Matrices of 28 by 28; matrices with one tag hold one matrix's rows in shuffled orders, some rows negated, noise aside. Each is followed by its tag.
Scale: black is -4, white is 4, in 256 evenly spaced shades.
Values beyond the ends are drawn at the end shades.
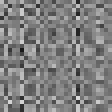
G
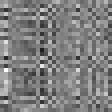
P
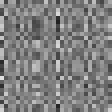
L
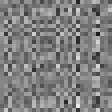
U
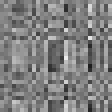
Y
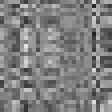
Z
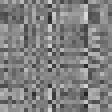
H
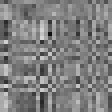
P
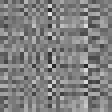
H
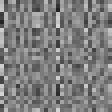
L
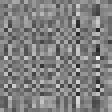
U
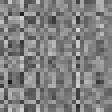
G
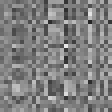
Y
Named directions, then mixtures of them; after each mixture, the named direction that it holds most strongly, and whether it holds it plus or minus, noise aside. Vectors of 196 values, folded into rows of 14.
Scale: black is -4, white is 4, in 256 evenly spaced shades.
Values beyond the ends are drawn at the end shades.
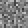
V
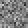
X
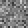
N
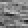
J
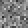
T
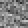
J, minus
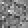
T, minus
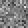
N, plus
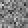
X, plus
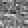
J, minus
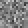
V, plus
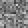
V, plus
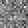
N, plus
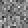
T, plus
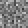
V, plus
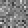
N, plus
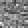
J, minus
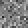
T, plus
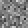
T, minus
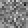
X, plus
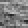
J, plus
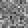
T, plus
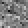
T, plus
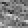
J, minus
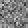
X, plus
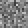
V, plus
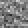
J, plus
